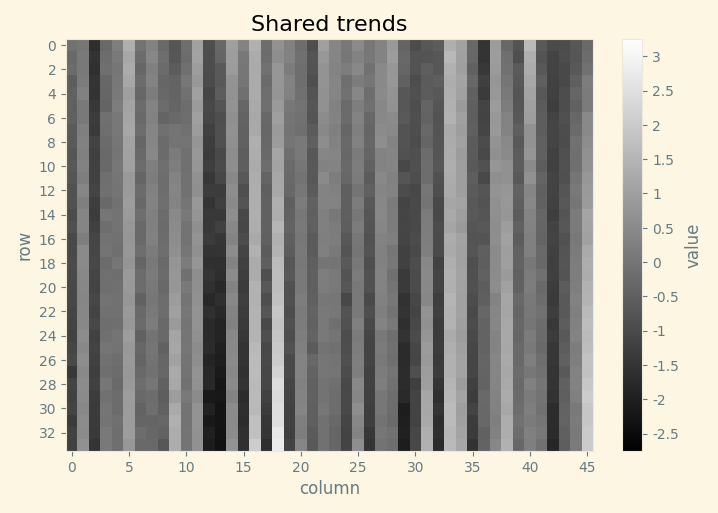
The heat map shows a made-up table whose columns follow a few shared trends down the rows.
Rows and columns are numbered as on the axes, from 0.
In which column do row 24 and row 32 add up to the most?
18
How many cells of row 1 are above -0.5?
33
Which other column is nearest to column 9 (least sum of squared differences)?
31
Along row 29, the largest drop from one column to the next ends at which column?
19
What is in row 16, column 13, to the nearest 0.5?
-1.5
